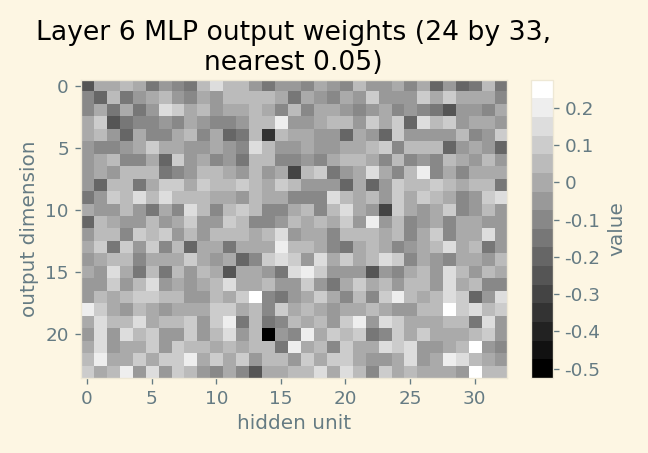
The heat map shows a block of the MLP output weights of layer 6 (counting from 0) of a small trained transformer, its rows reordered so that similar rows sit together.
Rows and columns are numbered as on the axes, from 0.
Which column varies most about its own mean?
14
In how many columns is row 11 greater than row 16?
12
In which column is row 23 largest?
30
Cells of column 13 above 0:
15
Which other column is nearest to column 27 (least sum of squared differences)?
29
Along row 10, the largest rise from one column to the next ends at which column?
24
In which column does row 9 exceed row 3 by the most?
2
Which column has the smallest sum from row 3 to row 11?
23
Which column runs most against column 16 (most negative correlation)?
26
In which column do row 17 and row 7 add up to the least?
16
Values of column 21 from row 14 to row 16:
0 -0.05 0.1
